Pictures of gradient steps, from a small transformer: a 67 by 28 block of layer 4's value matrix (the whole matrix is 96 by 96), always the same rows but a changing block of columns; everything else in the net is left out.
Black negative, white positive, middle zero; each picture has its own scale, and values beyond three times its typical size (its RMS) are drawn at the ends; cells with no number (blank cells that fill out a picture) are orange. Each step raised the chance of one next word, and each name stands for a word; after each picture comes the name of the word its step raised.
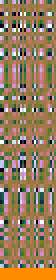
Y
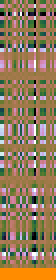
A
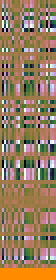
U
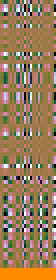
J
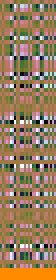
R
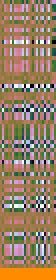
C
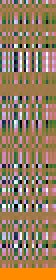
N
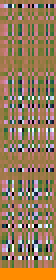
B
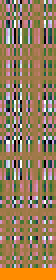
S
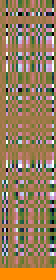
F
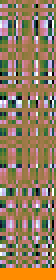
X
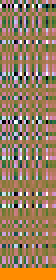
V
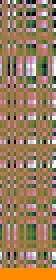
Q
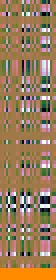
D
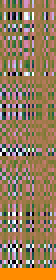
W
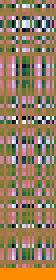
U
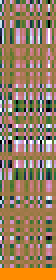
S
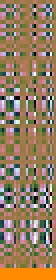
D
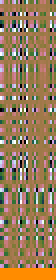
Y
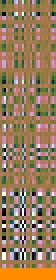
B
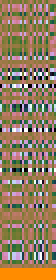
R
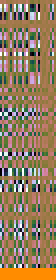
N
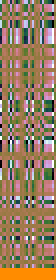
S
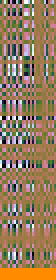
Q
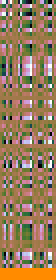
Q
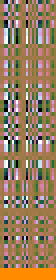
S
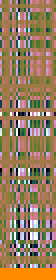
N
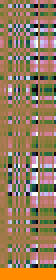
F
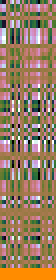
S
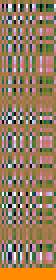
B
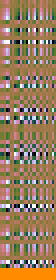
C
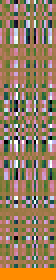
S
